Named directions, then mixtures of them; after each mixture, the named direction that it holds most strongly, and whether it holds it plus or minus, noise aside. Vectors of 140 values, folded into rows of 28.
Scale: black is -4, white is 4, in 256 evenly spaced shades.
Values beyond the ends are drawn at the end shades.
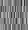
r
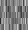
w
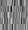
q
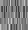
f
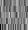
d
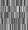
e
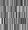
w, minus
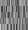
f, plus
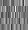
r, minus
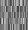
e, minus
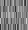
d, plus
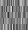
q, minus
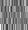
d, minus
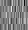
r, plus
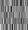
q, plus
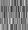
f, plus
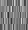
q, minus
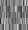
w, plus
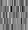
q, plus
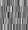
q, minus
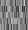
e, minus
